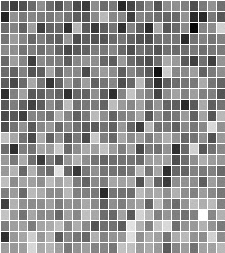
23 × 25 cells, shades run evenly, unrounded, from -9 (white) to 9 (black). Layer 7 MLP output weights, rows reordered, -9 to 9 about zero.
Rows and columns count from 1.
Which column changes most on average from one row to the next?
1
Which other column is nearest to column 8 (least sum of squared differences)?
13
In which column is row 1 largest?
14
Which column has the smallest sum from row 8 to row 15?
23
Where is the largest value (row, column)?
3, 22
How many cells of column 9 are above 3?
3
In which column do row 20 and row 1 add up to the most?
15
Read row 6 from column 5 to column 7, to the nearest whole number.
-1 0 0
